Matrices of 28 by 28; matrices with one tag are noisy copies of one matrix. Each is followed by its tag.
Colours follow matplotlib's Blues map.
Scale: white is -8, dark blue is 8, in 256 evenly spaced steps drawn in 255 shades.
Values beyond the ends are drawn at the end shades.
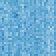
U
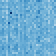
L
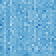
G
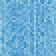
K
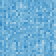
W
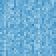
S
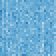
W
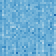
W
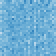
K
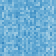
U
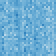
U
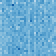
K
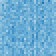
K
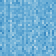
G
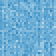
W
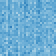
L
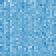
G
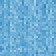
G
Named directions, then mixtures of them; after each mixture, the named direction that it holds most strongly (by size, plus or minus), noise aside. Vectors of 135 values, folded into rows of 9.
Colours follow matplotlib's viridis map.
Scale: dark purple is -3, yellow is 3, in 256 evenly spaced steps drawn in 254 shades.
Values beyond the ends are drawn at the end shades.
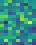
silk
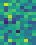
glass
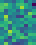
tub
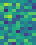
glass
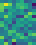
tub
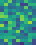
silk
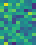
glass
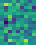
glass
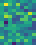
glass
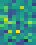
glass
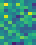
tub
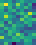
tub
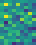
silk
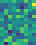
tub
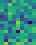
silk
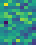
silk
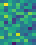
glass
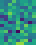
silk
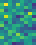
tub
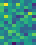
tub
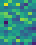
silk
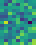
silk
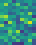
silk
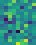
glass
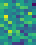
tub
